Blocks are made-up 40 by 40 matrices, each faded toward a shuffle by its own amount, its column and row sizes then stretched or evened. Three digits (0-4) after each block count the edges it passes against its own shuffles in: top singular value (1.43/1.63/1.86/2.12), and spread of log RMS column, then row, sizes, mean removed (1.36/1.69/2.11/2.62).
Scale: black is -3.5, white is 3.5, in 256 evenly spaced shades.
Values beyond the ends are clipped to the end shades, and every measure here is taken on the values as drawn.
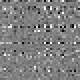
3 2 4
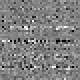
2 2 4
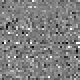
0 1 3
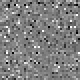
0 1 1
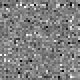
1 1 2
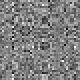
3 3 0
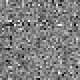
1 1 2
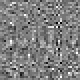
3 2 1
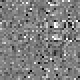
2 1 1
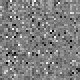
1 1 1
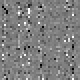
0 3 0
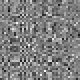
4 1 2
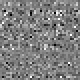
0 1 4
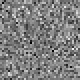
1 0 0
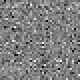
1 1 0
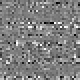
1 1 4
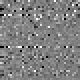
3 1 3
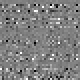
0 1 4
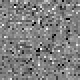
0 0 0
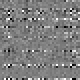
4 2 4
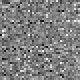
1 1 1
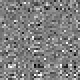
3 1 2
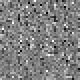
0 2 0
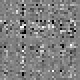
1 4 3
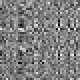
4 2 3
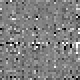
0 3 3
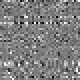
4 1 3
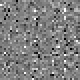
2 2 0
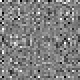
3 3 3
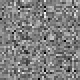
3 2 0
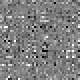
1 3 3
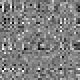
3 2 3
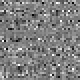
2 0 4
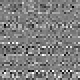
4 0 4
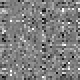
3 3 1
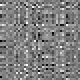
4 4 2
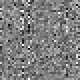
0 3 0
